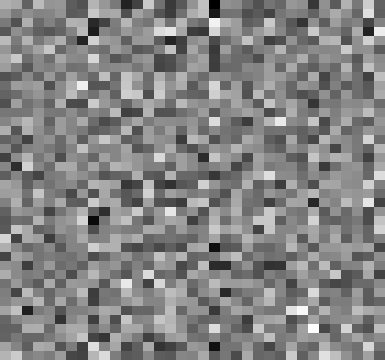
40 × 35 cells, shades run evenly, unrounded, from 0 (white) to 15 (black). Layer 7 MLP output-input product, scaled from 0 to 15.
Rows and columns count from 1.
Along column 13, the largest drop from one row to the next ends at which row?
24
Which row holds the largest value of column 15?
39
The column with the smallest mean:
35
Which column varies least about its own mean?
33
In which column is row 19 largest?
2
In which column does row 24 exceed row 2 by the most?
34
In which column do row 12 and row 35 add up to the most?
3
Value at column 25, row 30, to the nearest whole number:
12
